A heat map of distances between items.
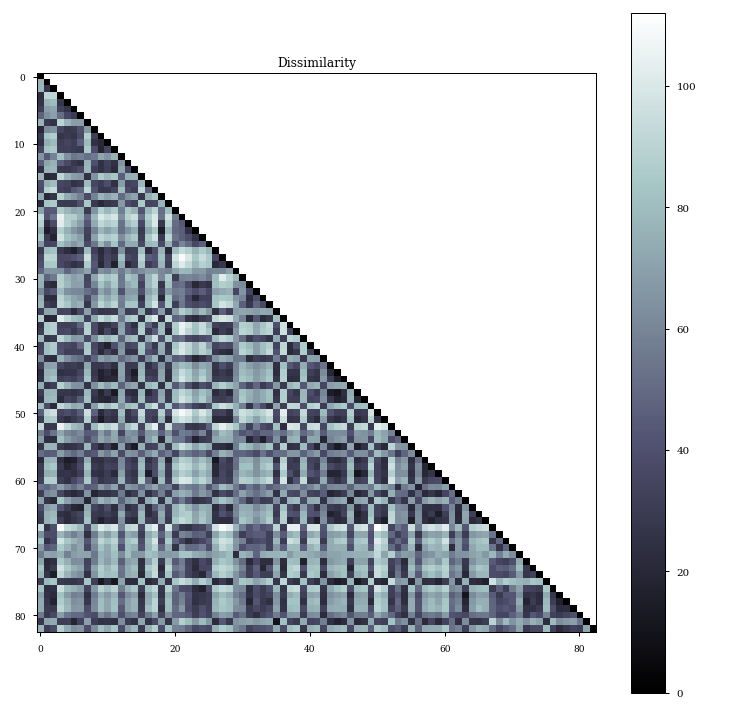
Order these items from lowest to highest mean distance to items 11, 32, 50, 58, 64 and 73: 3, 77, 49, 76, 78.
3, 77, 78, 76, 49
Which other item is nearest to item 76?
24
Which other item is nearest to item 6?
64
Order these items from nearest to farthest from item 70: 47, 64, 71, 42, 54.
42, 54, 71, 64, 47
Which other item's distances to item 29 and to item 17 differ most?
71
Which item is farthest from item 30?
27
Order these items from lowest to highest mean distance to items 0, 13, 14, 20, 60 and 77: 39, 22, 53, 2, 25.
53, 25, 2, 39, 22
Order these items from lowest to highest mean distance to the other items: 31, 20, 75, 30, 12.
75, 31, 12, 20, 30
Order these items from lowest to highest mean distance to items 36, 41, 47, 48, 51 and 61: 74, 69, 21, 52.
74, 69, 52, 21
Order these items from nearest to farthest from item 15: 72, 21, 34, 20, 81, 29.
72, 34, 20, 21, 29, 81
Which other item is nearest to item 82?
77
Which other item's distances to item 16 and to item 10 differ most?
40
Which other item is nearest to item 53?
61
